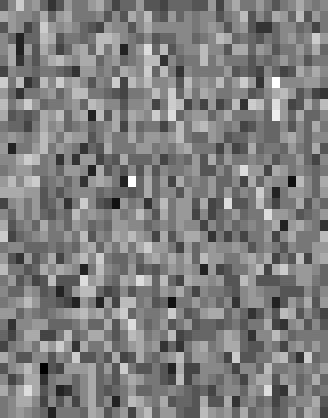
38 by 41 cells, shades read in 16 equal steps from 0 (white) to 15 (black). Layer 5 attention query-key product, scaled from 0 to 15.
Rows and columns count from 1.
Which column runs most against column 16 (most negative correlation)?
30
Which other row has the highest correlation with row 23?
7
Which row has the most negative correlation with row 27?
32
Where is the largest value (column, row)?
6, 34
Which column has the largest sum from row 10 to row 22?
31
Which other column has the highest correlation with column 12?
4
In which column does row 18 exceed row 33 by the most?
35
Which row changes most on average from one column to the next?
17
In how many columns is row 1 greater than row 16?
20
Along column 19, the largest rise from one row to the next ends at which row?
19
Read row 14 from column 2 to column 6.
13 8 8 6 4
